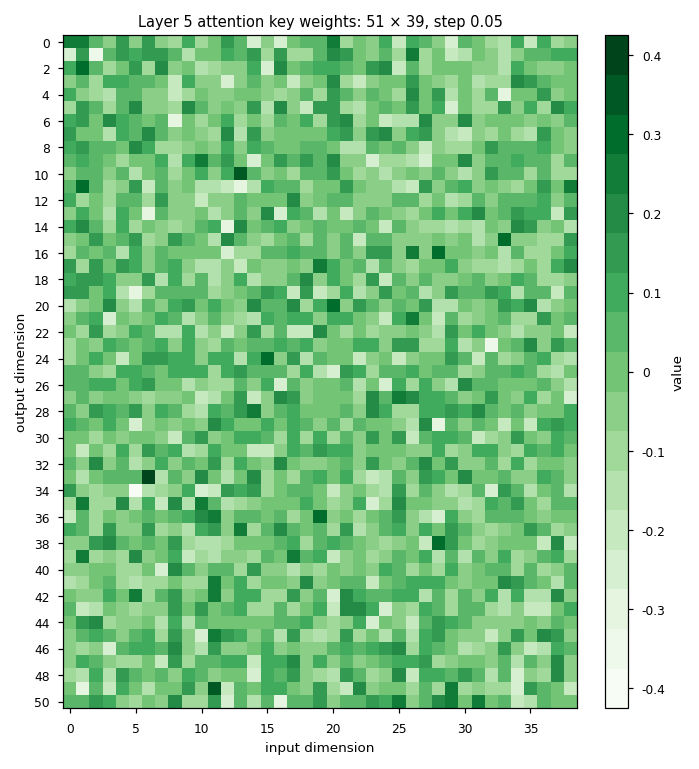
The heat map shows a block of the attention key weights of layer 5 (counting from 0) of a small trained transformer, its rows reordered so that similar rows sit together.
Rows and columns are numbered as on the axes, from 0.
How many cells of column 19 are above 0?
26
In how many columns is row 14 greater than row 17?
16
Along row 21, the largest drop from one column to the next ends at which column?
3
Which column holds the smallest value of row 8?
27
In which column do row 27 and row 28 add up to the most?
23
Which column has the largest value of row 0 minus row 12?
1
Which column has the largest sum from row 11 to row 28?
2
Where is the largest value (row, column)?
33, 6
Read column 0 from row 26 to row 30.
0.05 -0.05 0.05 0.1 0
